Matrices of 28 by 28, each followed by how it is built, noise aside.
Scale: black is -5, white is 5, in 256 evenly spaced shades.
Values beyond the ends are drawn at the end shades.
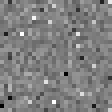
sparse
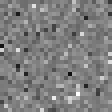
sparse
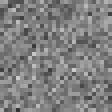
Hankel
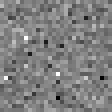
sparse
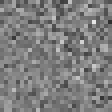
upper triangular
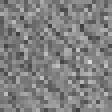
Toeplitz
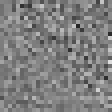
upper triangular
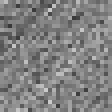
Hankel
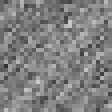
Hankel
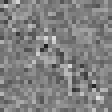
banded
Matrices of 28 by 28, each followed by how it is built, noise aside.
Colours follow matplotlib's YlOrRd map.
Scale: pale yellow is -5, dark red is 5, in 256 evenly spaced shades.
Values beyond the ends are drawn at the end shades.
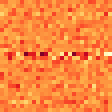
uneven rows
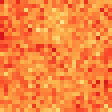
smooth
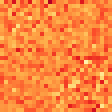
block diagonal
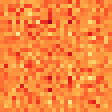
low rank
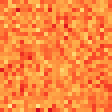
noise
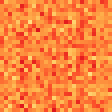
repeating rows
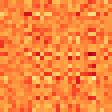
low rank
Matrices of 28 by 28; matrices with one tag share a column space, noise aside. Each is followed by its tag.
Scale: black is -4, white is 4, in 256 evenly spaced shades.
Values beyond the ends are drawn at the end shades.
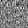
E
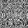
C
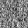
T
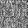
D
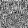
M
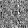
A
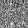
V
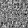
V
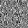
E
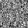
V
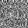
C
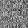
D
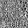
T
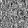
D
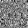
C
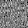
E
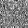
M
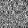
M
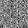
A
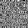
M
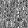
T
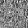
D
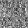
T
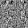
D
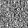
T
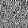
M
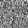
E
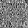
V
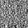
A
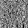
A
